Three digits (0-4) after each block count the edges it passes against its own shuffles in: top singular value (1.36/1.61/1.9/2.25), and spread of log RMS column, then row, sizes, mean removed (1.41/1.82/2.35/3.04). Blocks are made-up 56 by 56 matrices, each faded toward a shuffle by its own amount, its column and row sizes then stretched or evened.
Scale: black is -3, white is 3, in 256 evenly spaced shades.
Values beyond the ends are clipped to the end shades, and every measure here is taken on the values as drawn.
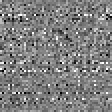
2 1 4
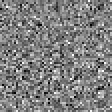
3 0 2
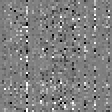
1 4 1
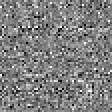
3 0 2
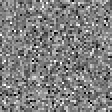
0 0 0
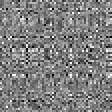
4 1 3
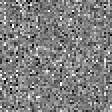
1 2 0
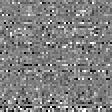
3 0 4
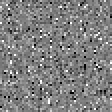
0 2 0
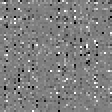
0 3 2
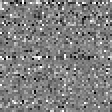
2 0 3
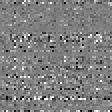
1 2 4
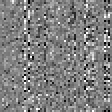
4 4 0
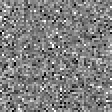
1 1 1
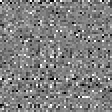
3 0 3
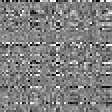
4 2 4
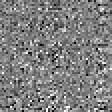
1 2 2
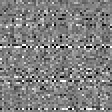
4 0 4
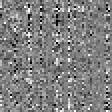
1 4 1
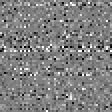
3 1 4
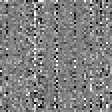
2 4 1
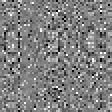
4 3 0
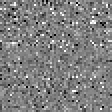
0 1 2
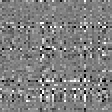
4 3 4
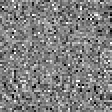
1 1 1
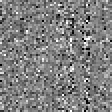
0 3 0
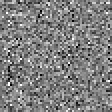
0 2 0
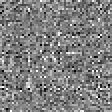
2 2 3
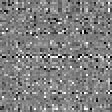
4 1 3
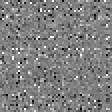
1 2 2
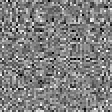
4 1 2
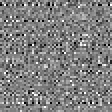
4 0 3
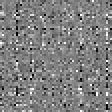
3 3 3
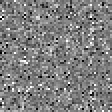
0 1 1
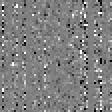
0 4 0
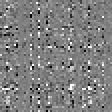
3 4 2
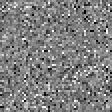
0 1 1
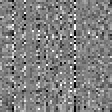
4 4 1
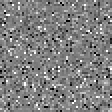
1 0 0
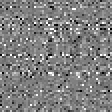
4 0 3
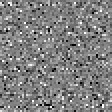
0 0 2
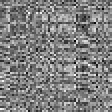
4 2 1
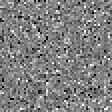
1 2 0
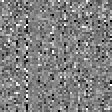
2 3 0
